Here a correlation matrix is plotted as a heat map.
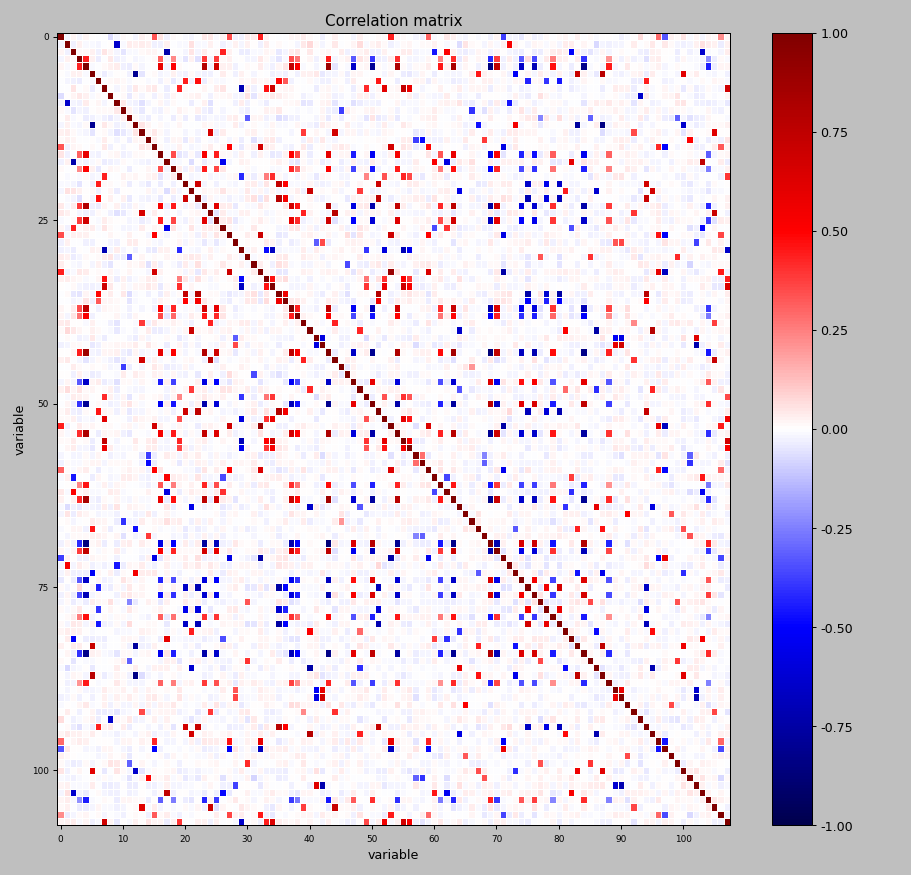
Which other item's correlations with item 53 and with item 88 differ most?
32
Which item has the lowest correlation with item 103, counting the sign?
2
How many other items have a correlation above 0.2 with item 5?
4
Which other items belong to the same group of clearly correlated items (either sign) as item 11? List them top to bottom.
30, 77, 85, 99
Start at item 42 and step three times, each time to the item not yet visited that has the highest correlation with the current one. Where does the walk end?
28
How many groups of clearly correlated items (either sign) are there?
16
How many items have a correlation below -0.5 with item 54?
6
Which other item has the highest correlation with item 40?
95
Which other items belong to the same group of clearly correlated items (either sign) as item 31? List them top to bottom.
46
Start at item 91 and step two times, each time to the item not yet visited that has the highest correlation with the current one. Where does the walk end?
98
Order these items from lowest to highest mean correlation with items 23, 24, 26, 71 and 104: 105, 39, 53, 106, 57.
53, 106, 57, 39, 105
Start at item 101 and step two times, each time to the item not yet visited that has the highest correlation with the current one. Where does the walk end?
68
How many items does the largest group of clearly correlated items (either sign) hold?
22
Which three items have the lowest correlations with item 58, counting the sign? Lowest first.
14, 101, 68
